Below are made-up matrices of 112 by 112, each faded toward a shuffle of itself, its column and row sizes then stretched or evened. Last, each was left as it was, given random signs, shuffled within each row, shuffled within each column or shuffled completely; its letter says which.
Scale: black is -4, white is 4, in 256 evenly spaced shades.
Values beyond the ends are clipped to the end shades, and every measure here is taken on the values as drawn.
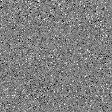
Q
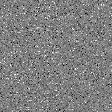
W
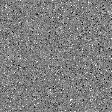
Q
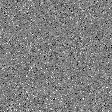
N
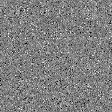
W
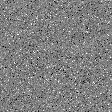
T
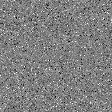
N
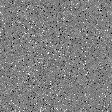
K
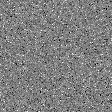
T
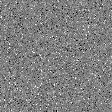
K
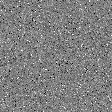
T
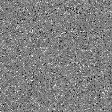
W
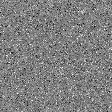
N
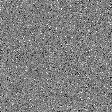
K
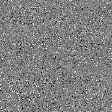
Q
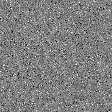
N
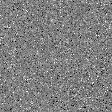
K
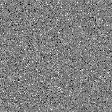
W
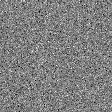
T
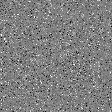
K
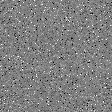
T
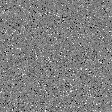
N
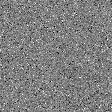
T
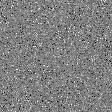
T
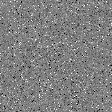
K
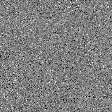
N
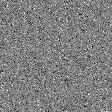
T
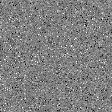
Q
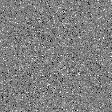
Q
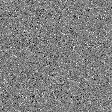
N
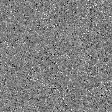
K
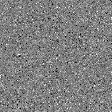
W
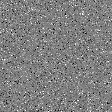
N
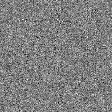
W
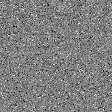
N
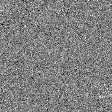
Q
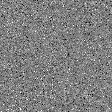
K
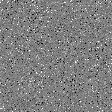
Q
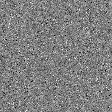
K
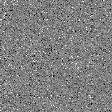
W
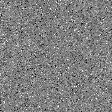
K
